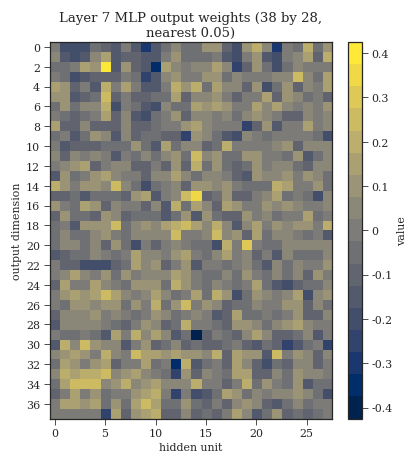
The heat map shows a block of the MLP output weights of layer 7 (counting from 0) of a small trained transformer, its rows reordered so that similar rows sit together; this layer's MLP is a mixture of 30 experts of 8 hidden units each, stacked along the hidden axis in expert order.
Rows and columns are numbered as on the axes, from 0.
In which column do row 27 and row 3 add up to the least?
9
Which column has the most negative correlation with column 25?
2
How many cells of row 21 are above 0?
11
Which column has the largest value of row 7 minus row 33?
12
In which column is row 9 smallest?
13
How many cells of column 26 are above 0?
9
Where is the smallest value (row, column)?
29, 14
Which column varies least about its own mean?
26
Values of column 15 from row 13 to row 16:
0.05 0.1 -0.1 0.05
